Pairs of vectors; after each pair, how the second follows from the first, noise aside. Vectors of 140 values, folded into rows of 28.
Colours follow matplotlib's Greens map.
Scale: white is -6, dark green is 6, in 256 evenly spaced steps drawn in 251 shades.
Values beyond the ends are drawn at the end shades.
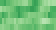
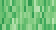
shuffled.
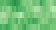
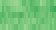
negated, shrunk.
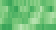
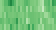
wrapped around, negated, partly zeroed.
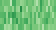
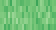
negated, shrunk.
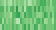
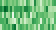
wrapped around, negated, scaled up.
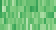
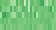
reversed, partly zeroed.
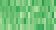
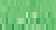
reversed, partly zeroed.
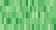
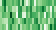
wrapped around, negated, scaled up.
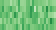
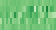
partly zeroed.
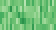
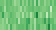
wrapped around, partly zeroed.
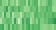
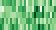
reversed, negated, scaled up.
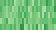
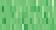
wrapped around, negated, partly zeroed.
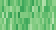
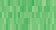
shrunk.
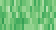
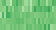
wrapped around, negated, partly zeroed.
